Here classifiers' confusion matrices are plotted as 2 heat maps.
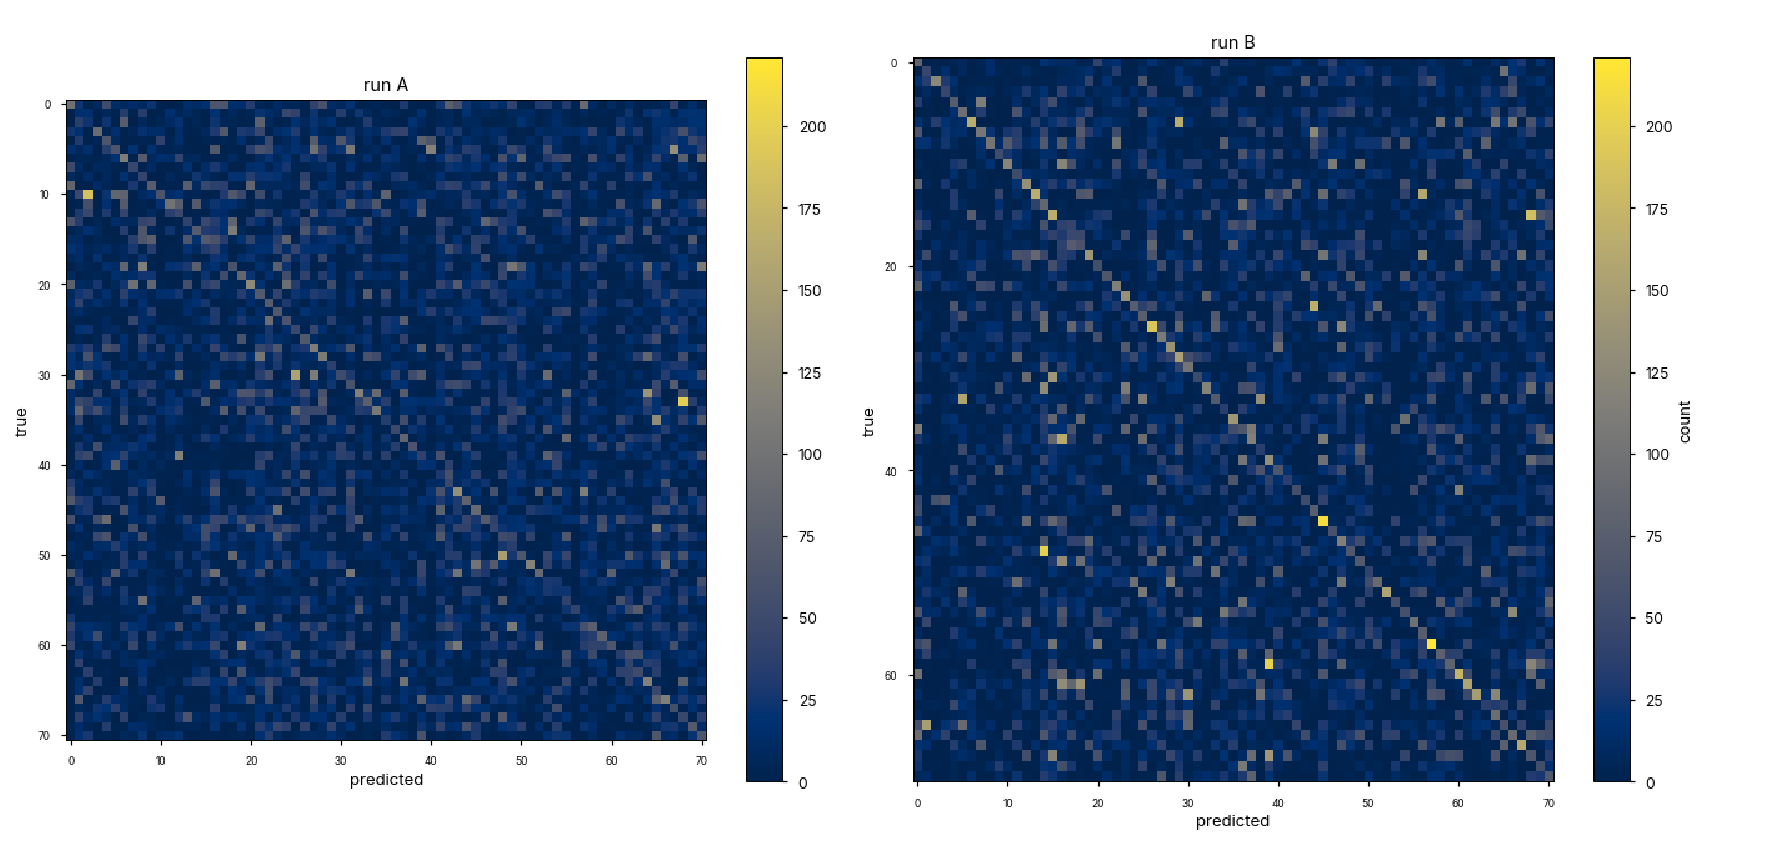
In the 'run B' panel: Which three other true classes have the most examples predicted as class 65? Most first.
1, 67, 33
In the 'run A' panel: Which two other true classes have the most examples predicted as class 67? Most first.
5, 31
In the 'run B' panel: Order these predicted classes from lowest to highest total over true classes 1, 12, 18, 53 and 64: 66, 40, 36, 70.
40, 66, 70, 36
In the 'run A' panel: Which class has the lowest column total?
56
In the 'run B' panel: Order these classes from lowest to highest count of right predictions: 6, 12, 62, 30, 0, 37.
0, 30, 37, 12, 62, 6
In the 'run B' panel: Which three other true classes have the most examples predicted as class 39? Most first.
59, 68, 58
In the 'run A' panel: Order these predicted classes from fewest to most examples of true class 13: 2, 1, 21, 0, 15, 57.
2, 21, 1, 15, 0, 57
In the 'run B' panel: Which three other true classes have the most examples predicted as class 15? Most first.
31, 68, 57
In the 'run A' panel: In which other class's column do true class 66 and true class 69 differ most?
65
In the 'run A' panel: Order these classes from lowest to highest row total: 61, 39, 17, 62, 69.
17, 62, 69, 61, 39
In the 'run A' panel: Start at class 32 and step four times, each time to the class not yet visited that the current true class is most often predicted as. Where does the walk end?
8
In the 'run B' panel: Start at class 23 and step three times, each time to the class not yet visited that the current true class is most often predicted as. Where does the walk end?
36
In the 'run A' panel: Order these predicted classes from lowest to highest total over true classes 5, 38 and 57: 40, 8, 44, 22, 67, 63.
63, 8, 22, 44, 40, 67
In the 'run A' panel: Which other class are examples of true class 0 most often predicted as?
57
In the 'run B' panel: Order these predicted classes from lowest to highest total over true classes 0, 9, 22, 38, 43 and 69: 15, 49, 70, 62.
62, 15, 70, 49
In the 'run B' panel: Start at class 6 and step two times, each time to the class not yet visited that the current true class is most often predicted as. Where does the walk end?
11
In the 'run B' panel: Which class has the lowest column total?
2
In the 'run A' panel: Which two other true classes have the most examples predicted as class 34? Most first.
32, 11
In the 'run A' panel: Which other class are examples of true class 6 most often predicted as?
70
